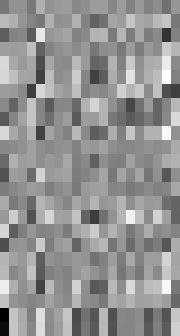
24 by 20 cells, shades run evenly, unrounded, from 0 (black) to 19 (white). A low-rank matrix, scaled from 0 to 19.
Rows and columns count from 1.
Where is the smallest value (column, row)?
1, 23
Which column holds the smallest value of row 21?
5
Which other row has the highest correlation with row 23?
24
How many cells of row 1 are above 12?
1
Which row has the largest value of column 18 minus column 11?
16
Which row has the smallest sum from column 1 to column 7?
8
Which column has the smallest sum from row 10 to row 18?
4
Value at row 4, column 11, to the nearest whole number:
9
